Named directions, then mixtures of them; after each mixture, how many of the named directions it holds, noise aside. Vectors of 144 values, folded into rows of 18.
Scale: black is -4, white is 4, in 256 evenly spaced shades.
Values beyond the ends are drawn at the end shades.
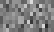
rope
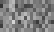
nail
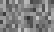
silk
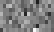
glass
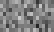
three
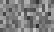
two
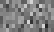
one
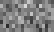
two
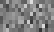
one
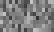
two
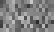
two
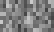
two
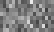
four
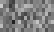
one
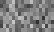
two
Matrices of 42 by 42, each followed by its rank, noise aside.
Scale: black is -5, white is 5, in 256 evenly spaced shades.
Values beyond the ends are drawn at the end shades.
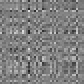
two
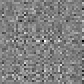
four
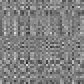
three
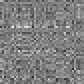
five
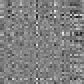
three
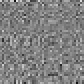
four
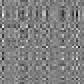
two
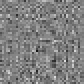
five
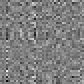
four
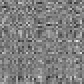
three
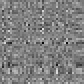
four
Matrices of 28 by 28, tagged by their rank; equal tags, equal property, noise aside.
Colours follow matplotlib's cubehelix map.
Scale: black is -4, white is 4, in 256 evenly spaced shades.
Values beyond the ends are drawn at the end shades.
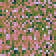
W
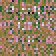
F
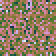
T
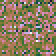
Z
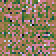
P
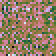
Z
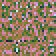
Z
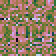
Z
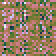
F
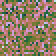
W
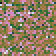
T
